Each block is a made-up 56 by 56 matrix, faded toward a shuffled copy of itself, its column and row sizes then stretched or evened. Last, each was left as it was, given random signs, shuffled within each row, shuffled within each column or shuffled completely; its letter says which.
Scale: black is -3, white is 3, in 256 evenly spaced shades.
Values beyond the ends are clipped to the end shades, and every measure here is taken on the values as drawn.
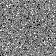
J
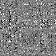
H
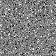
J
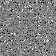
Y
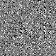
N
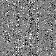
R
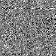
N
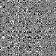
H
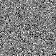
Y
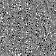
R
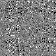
N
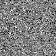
Y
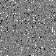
N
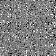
N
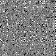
N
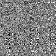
H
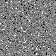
J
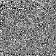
N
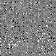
N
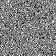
J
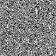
R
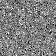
J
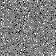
R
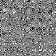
H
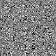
N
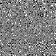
H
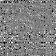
H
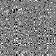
H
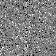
R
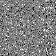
R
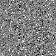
R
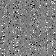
R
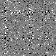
N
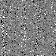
R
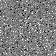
J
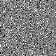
R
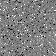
J
